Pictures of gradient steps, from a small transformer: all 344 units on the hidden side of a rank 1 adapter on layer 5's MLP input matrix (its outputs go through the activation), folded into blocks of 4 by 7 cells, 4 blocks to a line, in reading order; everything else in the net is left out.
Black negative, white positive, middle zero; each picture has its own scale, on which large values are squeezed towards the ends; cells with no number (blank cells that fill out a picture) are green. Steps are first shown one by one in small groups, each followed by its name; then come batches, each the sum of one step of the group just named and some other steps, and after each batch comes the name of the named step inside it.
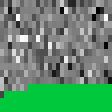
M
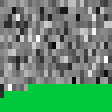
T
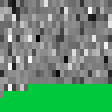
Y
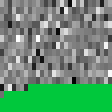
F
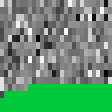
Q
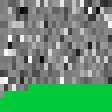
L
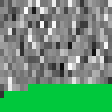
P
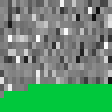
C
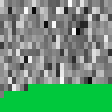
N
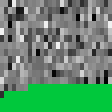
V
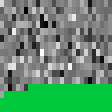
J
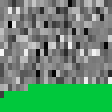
M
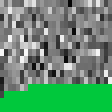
J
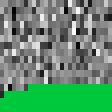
N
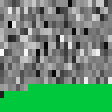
Q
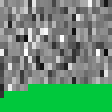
T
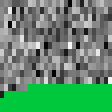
V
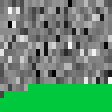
M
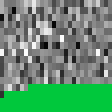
T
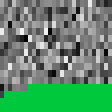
V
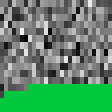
V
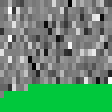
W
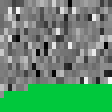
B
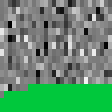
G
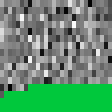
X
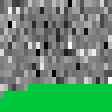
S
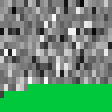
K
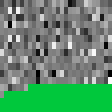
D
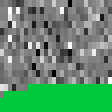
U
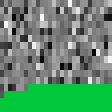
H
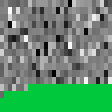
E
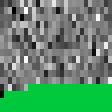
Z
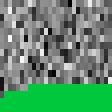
W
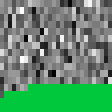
D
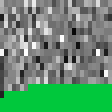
H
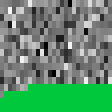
E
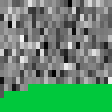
S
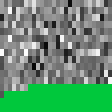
W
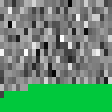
E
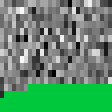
B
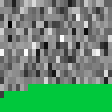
G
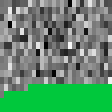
S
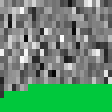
D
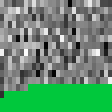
B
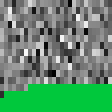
E
